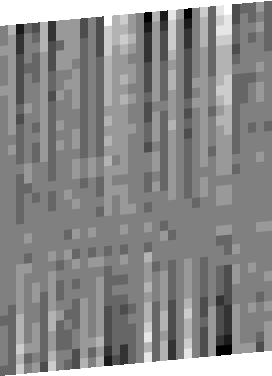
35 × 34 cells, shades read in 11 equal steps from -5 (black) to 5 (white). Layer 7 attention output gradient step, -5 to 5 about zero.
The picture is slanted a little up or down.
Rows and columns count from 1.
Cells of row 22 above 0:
5
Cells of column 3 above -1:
16
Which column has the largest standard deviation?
29
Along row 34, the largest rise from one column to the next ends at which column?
30
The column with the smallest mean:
24
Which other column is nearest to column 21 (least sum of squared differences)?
7
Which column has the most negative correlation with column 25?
31
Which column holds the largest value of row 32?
19
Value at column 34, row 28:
1
